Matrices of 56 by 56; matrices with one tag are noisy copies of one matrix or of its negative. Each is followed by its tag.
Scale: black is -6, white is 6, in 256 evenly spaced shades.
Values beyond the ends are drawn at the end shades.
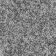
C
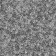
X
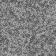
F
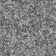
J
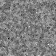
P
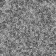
P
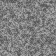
F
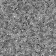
X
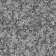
J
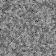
P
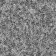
P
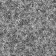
J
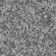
P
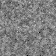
J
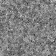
C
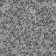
P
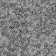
F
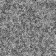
P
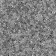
X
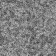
F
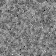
P
